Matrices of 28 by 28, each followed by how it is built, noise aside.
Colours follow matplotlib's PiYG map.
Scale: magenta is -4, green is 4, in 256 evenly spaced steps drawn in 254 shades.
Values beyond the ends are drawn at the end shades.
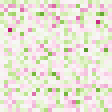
repeating columns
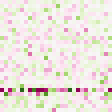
uneven rows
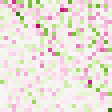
upper triangular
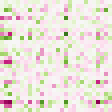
low rank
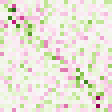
banded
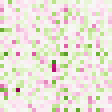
low rank
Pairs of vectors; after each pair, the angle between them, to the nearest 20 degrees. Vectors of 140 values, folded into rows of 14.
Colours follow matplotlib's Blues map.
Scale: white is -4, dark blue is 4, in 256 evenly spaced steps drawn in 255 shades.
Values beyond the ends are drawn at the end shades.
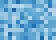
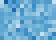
80 degrees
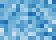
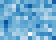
40 degrees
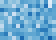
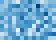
100 degrees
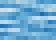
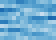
160 degrees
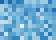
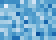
60 degrees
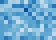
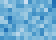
80 degrees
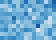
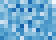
120 degrees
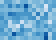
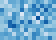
120 degrees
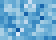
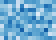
80 degrees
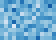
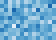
60 degrees
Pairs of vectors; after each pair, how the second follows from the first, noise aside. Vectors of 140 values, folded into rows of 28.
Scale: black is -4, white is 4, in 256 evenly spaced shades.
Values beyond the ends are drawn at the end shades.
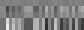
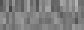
reversed, shrunk.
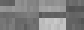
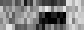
wrapped around, negated, scaled up.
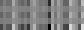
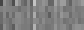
reversed, negated, shrunk.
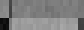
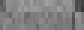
reversed, shrunk.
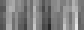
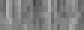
reversed, shrunk.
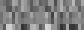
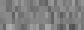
shrunk.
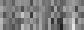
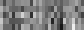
copied.
